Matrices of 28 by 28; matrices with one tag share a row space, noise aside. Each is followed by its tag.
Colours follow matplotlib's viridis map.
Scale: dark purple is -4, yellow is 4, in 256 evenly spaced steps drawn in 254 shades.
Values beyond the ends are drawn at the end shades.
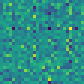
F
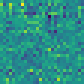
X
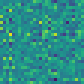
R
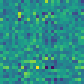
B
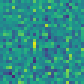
F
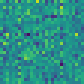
B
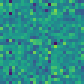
R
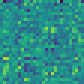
B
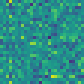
R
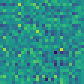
B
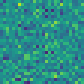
B
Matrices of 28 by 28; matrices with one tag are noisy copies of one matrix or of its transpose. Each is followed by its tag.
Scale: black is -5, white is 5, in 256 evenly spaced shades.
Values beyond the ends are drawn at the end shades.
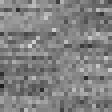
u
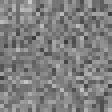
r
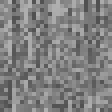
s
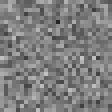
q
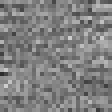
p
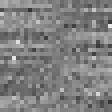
u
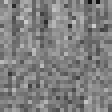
s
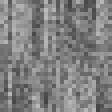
u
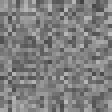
r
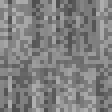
u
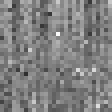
s
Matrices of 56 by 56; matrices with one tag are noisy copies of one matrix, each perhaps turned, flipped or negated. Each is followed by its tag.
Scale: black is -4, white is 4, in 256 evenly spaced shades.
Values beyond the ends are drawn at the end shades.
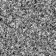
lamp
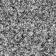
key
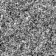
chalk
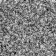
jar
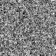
lamp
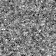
key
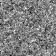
chalk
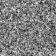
jar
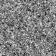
chalk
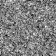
chalk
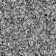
lamp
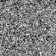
jar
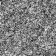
chalk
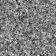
lamp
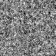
key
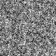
key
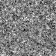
jar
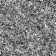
chalk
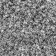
key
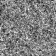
chalk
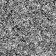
chalk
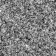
chalk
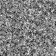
key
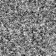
key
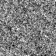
chalk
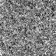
jar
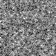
key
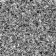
jar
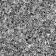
chalk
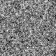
jar
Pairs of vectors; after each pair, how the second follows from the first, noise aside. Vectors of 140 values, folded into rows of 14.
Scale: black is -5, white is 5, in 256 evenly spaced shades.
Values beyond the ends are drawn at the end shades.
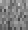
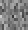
shuffled.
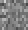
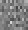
shuffled.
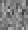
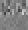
negated, partly zeroed.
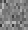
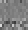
negated, partly zeroed.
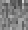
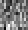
reversed, negated, scaled up.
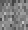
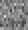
wrapped around.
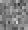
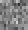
copied.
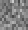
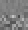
negated, partly zeroed.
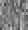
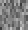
copied.
